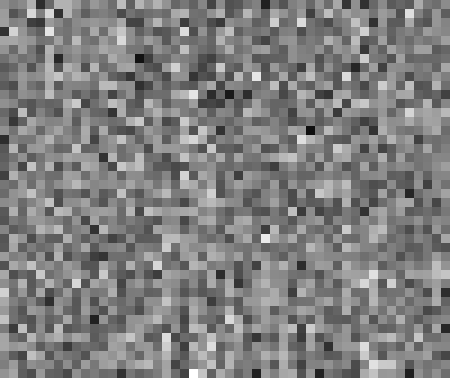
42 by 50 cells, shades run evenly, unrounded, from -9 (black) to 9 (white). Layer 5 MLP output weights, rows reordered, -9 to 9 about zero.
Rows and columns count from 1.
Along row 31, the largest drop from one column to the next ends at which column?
25
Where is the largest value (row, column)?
42, 22
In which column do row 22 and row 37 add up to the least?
46
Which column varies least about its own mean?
45
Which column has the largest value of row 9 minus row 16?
39
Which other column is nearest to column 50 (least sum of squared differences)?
48
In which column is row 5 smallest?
30
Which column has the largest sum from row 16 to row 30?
24
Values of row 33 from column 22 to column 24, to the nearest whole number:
-1 -3 -2
